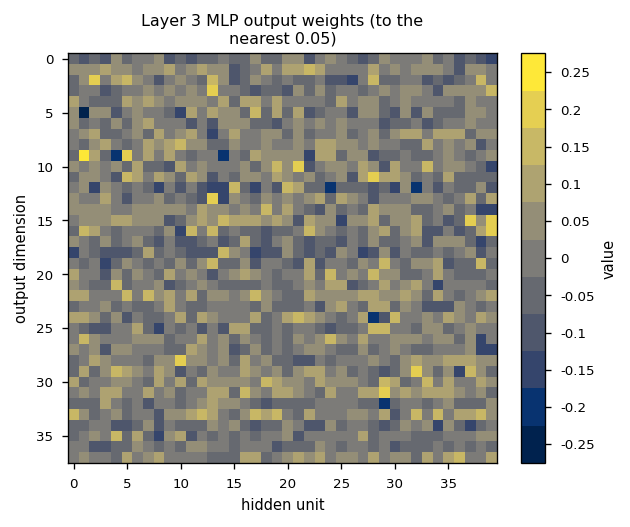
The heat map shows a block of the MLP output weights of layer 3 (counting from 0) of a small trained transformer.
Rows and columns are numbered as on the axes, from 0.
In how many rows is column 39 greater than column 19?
17
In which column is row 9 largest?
1
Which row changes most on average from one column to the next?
12
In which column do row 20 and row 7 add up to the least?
13
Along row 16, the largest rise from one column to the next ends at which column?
11
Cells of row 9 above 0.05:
8
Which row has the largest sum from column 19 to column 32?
31
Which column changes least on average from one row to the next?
6
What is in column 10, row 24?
0.1
